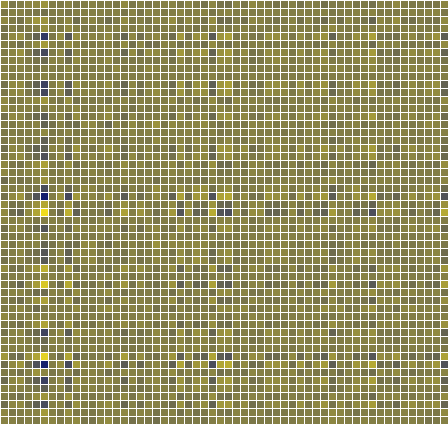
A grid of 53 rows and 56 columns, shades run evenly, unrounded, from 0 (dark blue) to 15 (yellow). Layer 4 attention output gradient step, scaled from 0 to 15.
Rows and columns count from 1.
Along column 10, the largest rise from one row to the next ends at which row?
46
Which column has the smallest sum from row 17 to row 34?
6
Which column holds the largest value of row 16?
20
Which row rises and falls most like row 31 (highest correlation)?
16
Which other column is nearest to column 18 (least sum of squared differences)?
48
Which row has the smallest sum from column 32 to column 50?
27
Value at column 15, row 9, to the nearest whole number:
8
